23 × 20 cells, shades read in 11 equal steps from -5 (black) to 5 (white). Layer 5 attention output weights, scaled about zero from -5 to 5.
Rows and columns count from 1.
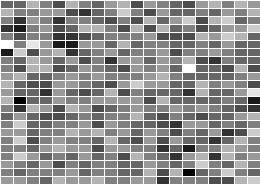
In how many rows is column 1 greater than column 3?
12
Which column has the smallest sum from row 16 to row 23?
13
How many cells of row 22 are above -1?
12
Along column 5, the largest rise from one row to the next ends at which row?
7
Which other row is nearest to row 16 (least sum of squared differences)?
20
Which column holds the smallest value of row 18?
17
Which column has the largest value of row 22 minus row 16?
14
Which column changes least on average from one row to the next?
4
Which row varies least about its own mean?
10
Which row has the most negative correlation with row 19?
9
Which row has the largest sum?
23
